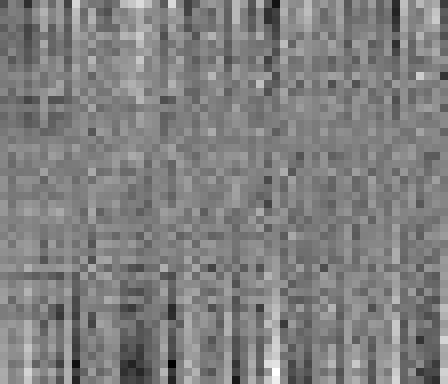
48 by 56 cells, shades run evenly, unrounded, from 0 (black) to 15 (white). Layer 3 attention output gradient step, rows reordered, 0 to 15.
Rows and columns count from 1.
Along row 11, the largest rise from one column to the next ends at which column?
33
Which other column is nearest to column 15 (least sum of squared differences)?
23
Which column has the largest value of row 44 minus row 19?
35
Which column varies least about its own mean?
40
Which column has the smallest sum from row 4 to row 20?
4
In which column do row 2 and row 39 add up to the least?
50
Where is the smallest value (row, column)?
46, 22
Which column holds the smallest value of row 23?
34
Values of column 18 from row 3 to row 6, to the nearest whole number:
10 10 12 11
